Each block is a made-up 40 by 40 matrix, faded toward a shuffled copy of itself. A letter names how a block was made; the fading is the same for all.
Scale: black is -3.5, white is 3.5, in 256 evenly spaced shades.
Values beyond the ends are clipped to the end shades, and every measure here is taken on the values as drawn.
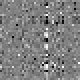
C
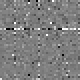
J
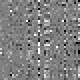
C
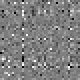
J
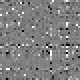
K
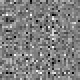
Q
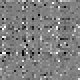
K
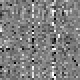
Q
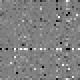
K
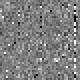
Q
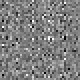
Q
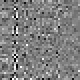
Q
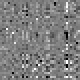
C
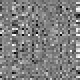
C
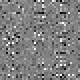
K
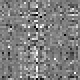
C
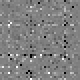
K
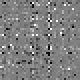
K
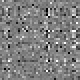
J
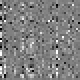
C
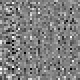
Q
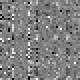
Q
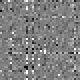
J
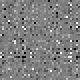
K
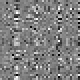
C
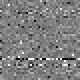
J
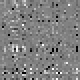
K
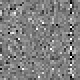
Q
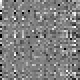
C
